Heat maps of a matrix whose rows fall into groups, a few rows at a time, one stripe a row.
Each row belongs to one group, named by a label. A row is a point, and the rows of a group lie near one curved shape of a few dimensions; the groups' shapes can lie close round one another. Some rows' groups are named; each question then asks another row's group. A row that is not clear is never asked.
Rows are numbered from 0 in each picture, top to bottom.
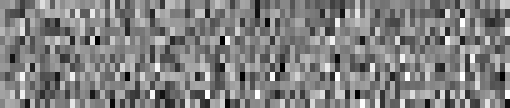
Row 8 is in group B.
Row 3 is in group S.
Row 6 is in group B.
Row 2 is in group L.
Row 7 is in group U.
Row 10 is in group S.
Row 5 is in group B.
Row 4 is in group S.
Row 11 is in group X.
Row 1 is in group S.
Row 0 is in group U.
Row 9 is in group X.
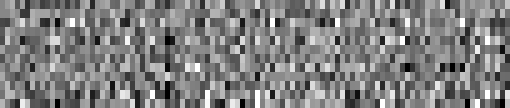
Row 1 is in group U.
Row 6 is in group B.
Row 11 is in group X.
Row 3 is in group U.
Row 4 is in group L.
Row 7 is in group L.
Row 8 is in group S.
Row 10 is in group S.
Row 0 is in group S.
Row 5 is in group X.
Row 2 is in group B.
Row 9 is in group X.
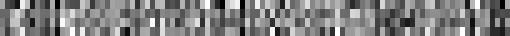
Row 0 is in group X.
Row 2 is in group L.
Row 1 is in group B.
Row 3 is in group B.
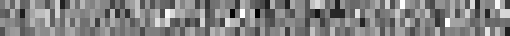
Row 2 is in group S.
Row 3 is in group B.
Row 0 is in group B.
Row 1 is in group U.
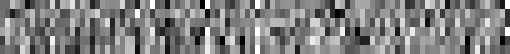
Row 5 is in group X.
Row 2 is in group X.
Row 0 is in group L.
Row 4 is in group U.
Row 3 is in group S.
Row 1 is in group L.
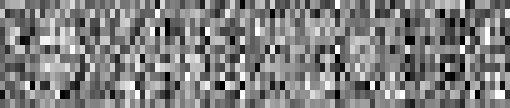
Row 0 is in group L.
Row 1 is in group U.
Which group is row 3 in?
L
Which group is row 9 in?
U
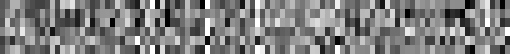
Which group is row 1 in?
S
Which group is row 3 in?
S
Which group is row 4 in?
L
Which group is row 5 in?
L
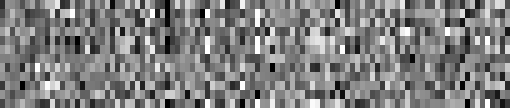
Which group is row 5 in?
S
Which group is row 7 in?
U
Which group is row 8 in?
U
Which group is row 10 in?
S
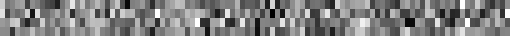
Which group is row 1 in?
U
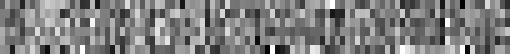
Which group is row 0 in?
S
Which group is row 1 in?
L
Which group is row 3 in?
U
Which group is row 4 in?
S
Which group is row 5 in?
B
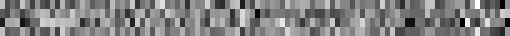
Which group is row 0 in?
X
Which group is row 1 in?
U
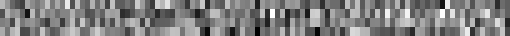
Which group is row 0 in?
S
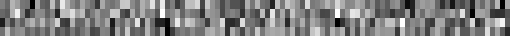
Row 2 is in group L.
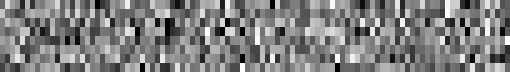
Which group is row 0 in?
S
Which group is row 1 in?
S
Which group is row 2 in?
X
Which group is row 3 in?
U
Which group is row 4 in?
S
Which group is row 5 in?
B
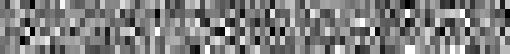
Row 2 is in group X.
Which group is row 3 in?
U
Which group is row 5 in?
S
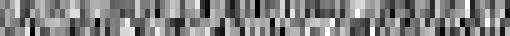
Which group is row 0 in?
X
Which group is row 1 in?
X
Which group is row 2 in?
S
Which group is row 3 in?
U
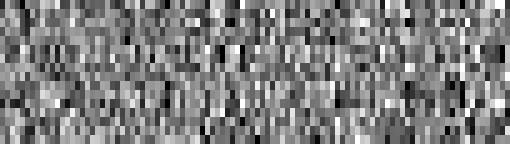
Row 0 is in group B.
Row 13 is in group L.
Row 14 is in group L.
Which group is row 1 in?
U
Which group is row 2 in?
X
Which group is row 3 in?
U
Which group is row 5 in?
X
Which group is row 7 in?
S
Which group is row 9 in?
S
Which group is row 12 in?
X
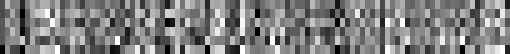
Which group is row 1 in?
U
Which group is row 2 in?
L
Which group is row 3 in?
U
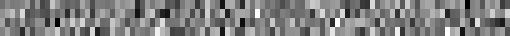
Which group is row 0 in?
U
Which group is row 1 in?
S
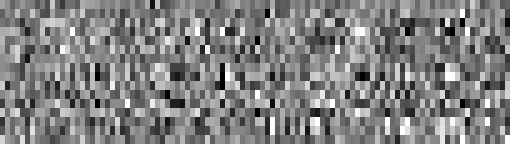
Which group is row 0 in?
B
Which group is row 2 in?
S
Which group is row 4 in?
S
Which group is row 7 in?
S
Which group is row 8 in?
S
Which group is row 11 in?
S
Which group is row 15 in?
S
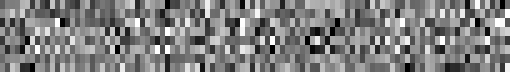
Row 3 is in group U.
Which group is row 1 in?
S
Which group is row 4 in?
U
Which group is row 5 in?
U
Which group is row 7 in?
L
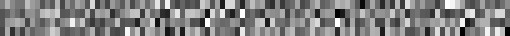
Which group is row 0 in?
S
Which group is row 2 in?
L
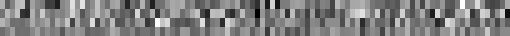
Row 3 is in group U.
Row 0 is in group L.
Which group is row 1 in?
X
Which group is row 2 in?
S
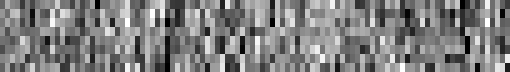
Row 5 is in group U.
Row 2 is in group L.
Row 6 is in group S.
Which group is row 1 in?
L
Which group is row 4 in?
X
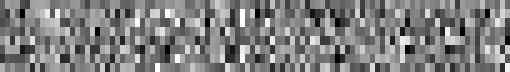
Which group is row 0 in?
U
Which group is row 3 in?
S
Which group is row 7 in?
U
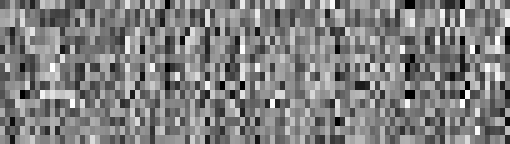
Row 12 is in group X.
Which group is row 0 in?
S
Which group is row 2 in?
S
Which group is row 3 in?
L
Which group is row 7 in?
L
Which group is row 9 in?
U
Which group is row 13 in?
L
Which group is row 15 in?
L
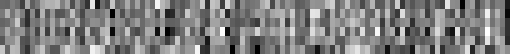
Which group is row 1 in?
X
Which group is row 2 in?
B
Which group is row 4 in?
B
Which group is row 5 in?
X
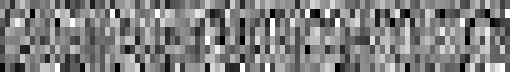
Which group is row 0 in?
X
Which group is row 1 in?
U
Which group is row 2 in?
B
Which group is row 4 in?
U
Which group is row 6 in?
X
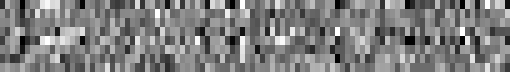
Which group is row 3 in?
B
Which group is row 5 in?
U
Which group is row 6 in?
B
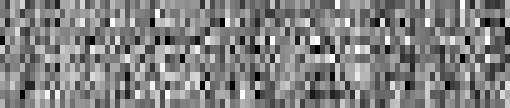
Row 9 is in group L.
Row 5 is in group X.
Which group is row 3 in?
B
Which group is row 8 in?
X
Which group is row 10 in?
U
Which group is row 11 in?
U
